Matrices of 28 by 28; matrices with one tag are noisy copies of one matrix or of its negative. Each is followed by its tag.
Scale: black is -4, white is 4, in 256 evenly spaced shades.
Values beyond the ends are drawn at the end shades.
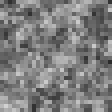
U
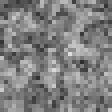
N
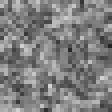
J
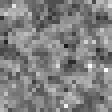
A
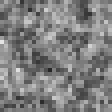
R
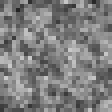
J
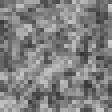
U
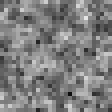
R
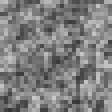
U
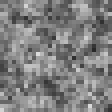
R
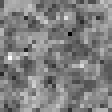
N
